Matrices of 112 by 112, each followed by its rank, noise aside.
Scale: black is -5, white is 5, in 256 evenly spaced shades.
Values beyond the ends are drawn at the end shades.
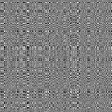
two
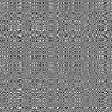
two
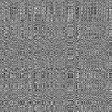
five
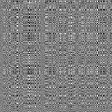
two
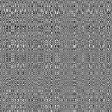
four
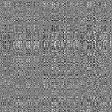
four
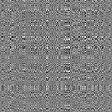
three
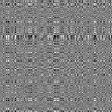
two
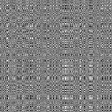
two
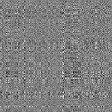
four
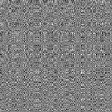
five
